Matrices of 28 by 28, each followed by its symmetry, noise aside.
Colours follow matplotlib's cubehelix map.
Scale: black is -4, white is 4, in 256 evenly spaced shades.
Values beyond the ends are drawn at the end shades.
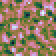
antisymmetric.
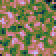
symmetric across the other diagonal.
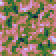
same after a half turn.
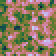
mirrored top to bottom.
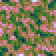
same after a half turn.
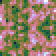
mirrored top to bottom.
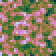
mirrored top to bottom.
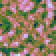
antisymmetric.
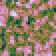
no symmetry.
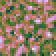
symmetric.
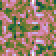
mirrored top to bottom.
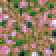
antisymmetric.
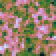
no symmetry.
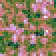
antisymmetric.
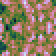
mirrored top to bottom.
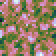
same after a half turn.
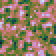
antisymmetric.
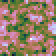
mirrored top to bottom.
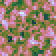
same after a half turn.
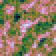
symmetric.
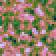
antisymmetric.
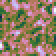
same after a half turn.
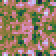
mirrored top to bottom.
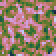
symmetric.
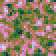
no symmetry.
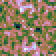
same after a half turn.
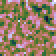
symmetric across the other diagonal.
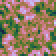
antisymmetric.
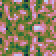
mirrored top to bottom.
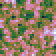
no symmetry.
